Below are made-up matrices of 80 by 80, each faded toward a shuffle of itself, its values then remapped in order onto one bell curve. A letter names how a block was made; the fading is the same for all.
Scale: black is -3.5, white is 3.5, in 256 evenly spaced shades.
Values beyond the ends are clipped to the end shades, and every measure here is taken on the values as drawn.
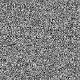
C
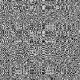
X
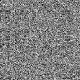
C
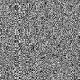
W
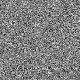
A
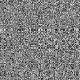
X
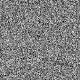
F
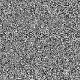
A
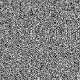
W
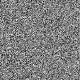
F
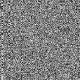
W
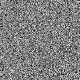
F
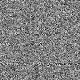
C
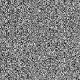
W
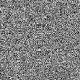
A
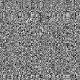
X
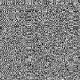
X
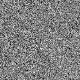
F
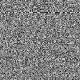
C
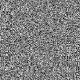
W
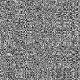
X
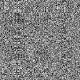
W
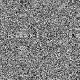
A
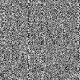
W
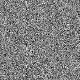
F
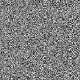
W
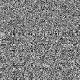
A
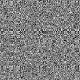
X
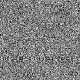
C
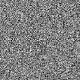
A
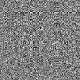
X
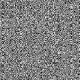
W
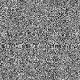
A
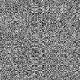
X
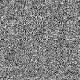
A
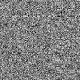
A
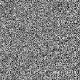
W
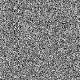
F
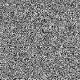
C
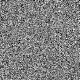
F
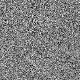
F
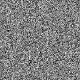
F
